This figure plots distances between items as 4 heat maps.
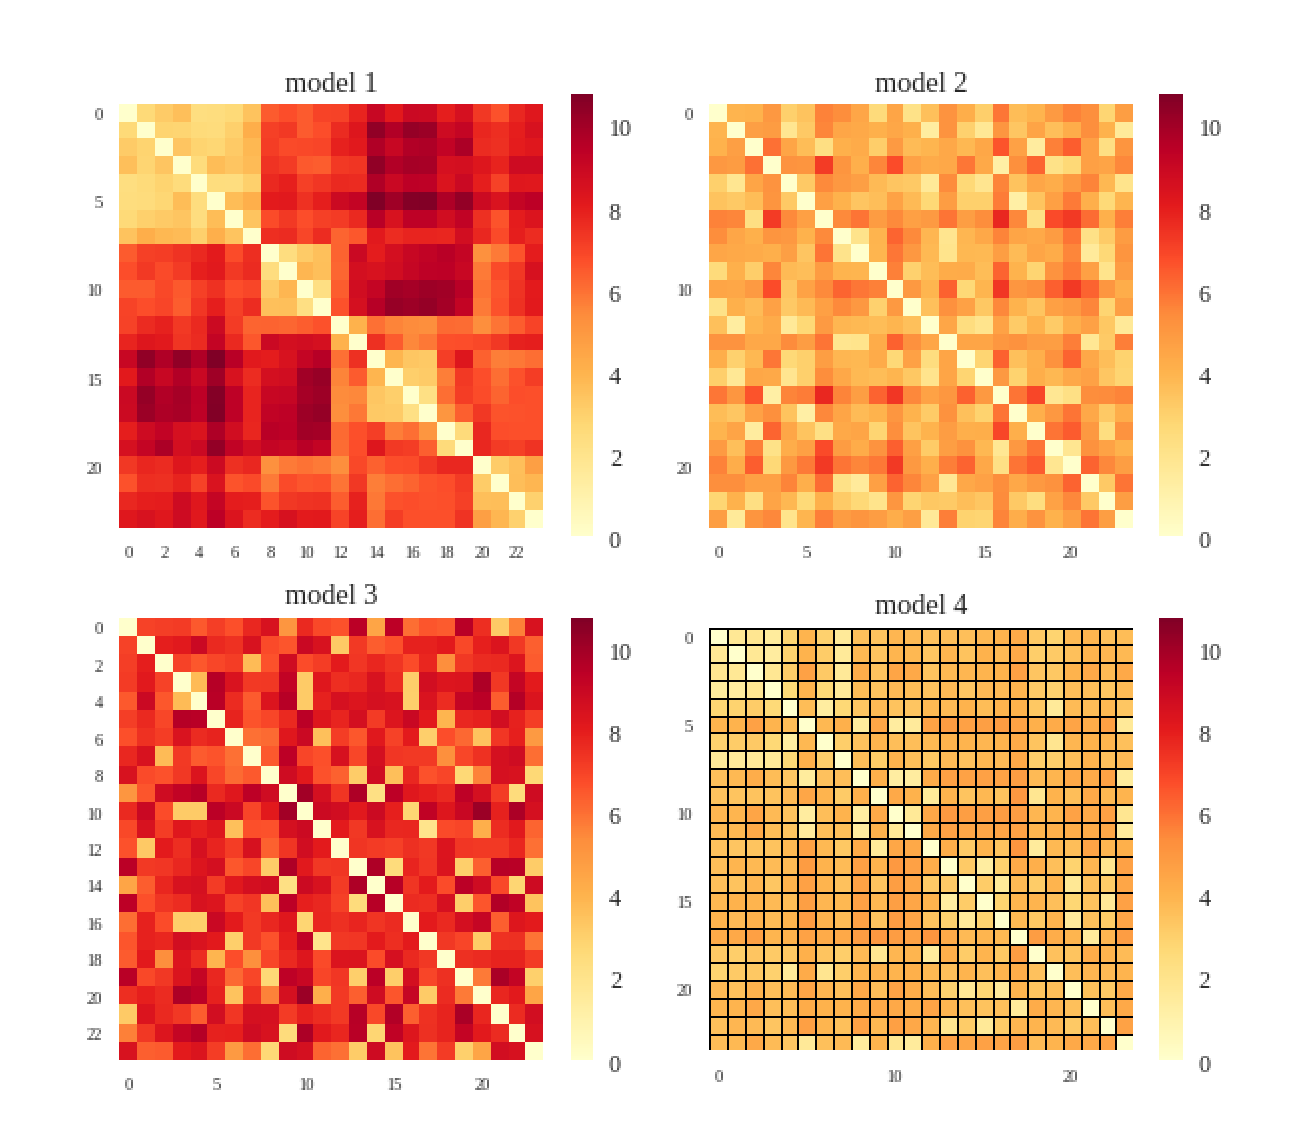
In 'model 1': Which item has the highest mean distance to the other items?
19
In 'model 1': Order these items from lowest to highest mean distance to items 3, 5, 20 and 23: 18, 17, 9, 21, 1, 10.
1, 21, 10, 9, 18, 17
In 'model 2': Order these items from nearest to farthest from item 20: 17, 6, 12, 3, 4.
3, 12, 4, 17, 6
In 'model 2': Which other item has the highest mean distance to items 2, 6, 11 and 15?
16
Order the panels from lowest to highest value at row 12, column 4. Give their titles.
model 2, model 4, model 1, model 3
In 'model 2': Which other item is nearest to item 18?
2
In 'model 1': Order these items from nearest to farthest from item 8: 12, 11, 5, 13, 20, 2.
11, 20, 12, 2, 5, 13
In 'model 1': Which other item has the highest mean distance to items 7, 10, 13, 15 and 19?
5
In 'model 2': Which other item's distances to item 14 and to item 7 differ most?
10
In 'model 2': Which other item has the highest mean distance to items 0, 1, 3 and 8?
6
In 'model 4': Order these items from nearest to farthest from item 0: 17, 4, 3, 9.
3, 4, 9, 17
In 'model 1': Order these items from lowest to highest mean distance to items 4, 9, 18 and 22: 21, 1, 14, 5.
21, 1, 5, 14
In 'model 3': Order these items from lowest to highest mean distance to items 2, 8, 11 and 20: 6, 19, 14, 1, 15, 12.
6, 19, 15, 12, 1, 14
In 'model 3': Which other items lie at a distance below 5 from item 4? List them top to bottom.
3, 10, 16
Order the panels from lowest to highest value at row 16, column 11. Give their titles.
model 4, model 2, model 3, model 1
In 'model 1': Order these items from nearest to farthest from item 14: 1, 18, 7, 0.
18, 7, 0, 1
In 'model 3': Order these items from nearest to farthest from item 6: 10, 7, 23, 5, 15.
23, 7, 15, 5, 10
